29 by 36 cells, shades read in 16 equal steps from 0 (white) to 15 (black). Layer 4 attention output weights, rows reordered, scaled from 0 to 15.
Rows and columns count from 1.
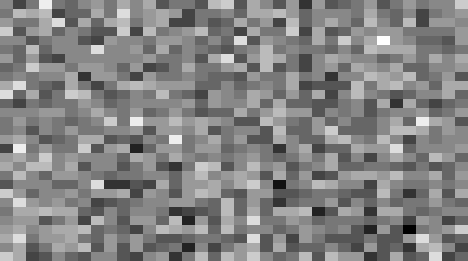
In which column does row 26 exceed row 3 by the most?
32
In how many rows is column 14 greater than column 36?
15
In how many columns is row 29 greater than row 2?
20
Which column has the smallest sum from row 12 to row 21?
2
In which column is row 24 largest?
25
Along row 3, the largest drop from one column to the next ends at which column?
23
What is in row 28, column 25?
9
